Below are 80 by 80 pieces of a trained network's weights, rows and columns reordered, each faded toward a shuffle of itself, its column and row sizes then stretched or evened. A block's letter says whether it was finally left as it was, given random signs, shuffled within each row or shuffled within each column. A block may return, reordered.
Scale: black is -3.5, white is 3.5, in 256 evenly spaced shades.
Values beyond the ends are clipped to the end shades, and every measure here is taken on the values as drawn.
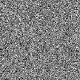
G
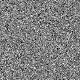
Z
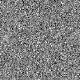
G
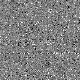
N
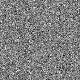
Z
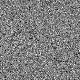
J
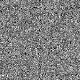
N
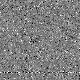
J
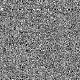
N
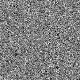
Z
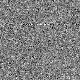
J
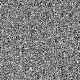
G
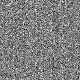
Z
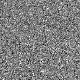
N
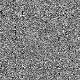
N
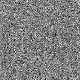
Z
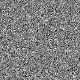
N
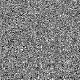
G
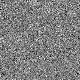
J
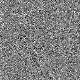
N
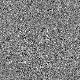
N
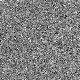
J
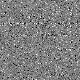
J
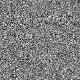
G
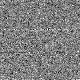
J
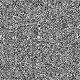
G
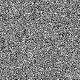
J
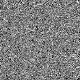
N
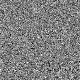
J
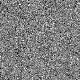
Z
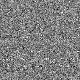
J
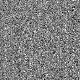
Z
